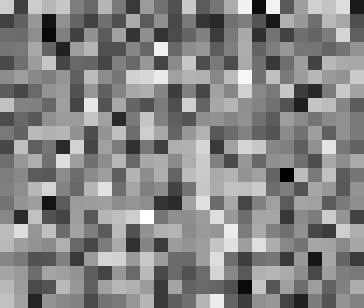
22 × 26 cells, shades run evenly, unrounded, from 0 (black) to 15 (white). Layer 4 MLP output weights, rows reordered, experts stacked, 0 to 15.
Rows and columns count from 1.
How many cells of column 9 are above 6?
18
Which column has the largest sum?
11
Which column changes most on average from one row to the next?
12
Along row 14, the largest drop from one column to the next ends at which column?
9
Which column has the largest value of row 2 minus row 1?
10
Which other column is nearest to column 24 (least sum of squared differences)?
14
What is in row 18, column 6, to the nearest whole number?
6
